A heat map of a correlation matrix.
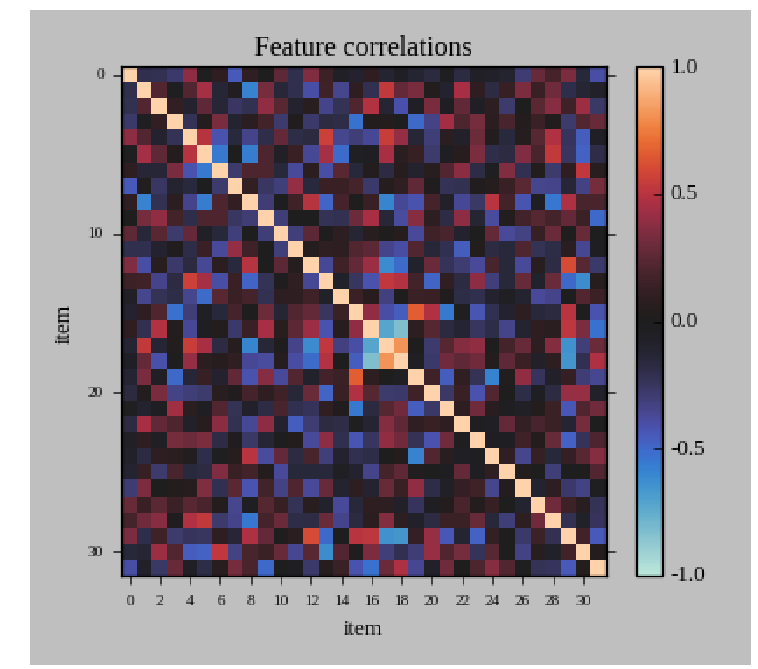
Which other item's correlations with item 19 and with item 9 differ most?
3
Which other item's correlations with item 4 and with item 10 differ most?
30
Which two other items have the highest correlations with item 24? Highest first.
8, 31
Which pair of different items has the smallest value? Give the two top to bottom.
16, 18
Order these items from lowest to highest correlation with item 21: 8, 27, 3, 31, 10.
8, 27, 10, 31, 3
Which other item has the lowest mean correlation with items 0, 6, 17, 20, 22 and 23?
11
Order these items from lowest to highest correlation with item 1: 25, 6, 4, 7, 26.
6, 7, 25, 4, 26
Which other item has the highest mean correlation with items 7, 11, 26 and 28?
5
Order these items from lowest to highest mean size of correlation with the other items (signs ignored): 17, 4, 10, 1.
10, 1, 4, 17
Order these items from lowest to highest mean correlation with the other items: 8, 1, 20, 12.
8, 12, 20, 1
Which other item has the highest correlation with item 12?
29
